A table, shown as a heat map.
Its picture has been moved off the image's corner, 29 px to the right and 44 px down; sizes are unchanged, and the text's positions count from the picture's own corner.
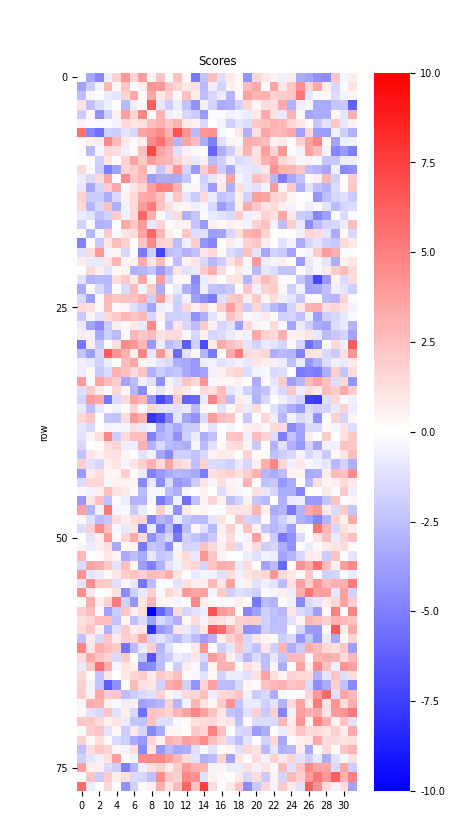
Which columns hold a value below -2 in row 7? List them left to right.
11, 14, 15, 29
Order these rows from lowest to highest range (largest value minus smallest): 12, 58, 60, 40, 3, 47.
40, 12, 47, 3, 60, 58
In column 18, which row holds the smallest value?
27
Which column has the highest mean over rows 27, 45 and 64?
30
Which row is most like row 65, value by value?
5
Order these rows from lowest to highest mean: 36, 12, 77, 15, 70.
36, 15, 12, 70, 77
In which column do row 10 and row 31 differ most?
11
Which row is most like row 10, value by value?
66
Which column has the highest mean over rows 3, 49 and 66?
8
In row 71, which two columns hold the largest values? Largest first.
15, 31
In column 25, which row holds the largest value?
2
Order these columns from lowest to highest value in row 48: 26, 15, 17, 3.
26, 3, 15, 17
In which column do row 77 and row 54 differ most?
14
